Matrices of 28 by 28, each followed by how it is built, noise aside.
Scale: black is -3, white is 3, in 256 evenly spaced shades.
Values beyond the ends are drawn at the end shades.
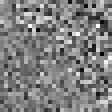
upper triangular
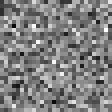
noise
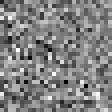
lower triangular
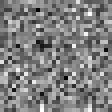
repeating columns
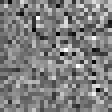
upper triangular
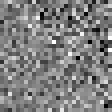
upper triangular
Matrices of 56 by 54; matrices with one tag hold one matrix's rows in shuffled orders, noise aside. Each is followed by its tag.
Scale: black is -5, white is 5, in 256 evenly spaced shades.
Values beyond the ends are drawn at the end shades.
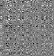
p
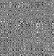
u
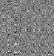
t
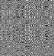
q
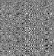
q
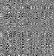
p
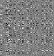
p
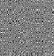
u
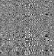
q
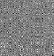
u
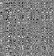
p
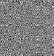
u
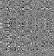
p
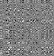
p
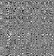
p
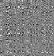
p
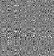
t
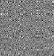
u
